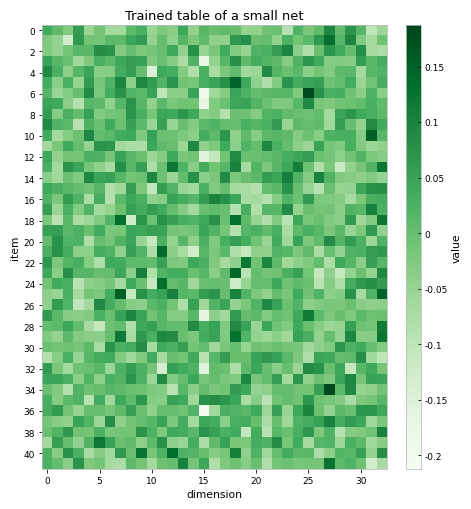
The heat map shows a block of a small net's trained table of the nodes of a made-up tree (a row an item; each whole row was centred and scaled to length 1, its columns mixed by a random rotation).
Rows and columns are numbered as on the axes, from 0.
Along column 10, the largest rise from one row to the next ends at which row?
5
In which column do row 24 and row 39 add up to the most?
11
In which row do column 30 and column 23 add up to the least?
18
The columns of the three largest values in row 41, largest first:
27, 13, 3
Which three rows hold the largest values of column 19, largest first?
22, 33, 1
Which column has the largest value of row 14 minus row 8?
17
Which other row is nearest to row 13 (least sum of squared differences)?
23
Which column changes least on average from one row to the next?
20
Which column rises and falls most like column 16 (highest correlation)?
15
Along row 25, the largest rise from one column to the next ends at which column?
9
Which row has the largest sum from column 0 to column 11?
19
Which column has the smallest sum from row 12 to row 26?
28
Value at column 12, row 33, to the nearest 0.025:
-0.025
